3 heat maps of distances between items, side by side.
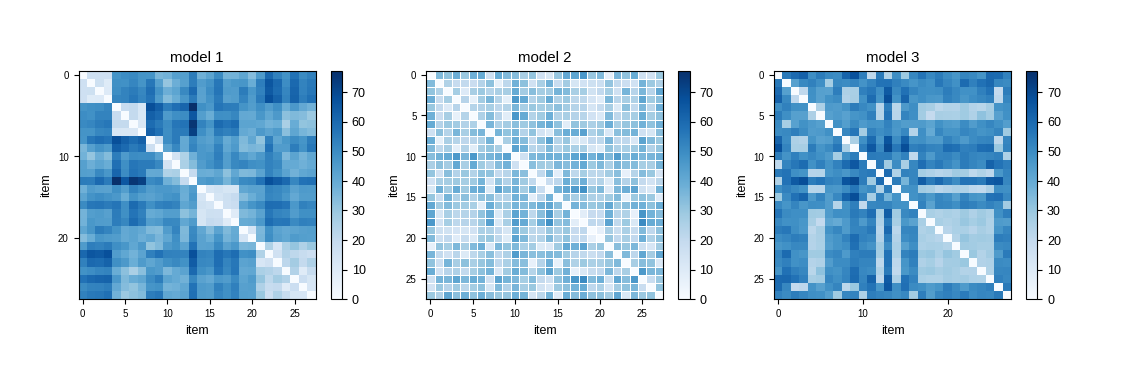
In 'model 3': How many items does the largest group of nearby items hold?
13
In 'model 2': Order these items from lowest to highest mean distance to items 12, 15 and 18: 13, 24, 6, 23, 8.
23, 8, 24, 13, 6
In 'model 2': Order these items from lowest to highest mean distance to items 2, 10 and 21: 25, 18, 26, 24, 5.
26, 25, 24, 5, 18
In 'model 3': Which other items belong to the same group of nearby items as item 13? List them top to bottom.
0, 11, 15
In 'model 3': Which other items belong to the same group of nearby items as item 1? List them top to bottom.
6
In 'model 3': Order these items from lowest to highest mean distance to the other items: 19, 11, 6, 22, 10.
19, 22, 6, 10, 11
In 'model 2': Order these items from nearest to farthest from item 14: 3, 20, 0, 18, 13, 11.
0, 13, 11, 20, 3, 18
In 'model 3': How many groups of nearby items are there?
5
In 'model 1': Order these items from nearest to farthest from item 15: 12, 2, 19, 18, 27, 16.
16, 18, 19, 12, 27, 2
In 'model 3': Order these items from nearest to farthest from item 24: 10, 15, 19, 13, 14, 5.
14, 19, 5, 15, 10, 13
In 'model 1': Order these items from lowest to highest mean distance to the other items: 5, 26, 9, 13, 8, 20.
26, 20, 5, 9, 8, 13
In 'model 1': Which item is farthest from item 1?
22
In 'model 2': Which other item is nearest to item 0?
21
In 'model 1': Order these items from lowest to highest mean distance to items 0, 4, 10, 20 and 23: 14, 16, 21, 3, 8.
21, 3, 14, 8, 16
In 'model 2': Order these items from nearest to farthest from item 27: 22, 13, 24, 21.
13, 21, 24, 22
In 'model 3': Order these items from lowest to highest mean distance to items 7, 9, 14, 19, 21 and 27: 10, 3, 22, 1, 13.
22, 10, 3, 1, 13
